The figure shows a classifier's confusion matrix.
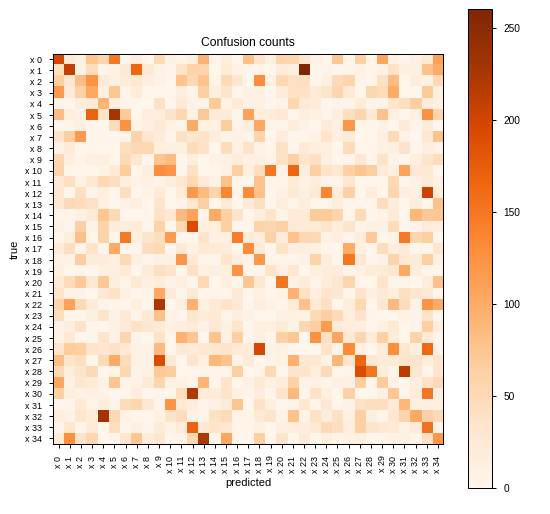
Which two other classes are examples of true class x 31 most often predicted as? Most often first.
x 10, x 16
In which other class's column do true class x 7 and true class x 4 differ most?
x 2
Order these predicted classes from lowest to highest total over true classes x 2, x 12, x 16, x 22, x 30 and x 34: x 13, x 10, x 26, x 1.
x 10, x 26, x 1, x 13
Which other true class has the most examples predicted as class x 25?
x 27
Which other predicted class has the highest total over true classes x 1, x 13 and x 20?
x 22
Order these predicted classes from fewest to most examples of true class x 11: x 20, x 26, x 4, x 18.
x 20, x 26, x 4, x 18
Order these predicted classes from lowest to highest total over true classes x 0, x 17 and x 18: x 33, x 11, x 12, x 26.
x 12, x 33, x 11, x 26
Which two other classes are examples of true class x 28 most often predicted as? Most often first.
x 31, x 27
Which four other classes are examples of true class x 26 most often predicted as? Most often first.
x 18, x 33, x 30, x 9
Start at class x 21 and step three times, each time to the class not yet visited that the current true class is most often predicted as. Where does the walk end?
x 19
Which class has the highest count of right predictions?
x 5
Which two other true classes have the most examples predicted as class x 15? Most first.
x 12, x 34
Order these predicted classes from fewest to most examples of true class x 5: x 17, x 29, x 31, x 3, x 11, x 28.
x 31, x 28, x 11, x 29, x 17, x 3
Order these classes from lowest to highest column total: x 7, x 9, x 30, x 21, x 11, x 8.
x 8, x 7, x 11, x 30, x 21, x 9
